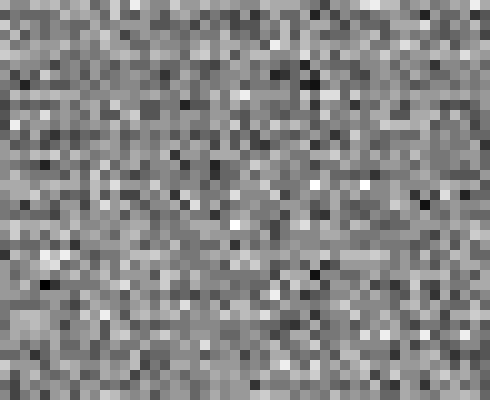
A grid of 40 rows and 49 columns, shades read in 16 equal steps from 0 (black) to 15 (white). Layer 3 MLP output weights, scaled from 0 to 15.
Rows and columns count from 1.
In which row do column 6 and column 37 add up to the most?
19
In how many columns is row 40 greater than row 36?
31
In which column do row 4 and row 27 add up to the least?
33
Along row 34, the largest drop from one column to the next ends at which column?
44
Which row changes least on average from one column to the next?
9
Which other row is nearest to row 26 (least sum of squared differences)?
10
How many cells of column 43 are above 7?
26
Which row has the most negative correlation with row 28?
35
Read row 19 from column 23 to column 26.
6 8 9 9
